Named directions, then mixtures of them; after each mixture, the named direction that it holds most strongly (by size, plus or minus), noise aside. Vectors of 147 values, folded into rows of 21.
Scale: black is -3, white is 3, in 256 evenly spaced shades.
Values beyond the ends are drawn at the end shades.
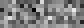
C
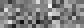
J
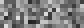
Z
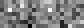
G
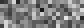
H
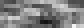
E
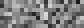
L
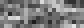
E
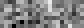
J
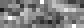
E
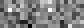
G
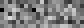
C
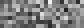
L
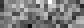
L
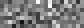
J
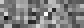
Z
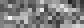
E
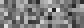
Z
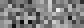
J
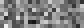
Z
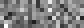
H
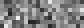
Z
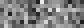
C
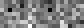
G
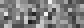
Z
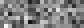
Z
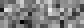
G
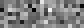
C
